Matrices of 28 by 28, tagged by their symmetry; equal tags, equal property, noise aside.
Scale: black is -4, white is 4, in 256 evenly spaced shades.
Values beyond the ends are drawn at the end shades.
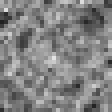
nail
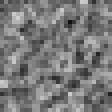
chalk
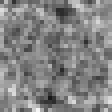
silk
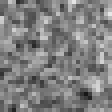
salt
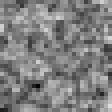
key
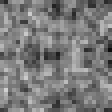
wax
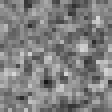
salt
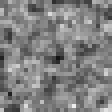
chalk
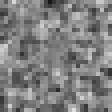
salt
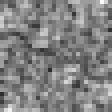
silk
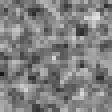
nail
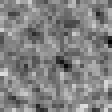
chalk
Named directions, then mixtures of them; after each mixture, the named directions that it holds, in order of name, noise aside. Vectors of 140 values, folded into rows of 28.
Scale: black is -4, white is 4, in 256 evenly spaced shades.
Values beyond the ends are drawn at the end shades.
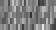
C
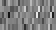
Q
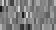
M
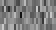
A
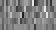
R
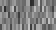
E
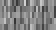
A, C, E.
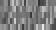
C.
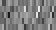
Q.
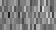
E, Q, R.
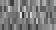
A, C, M.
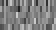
C, M, R.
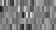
M.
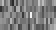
C, M.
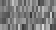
C, Q.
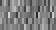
C, Q.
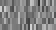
E.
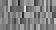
C, Q, R.
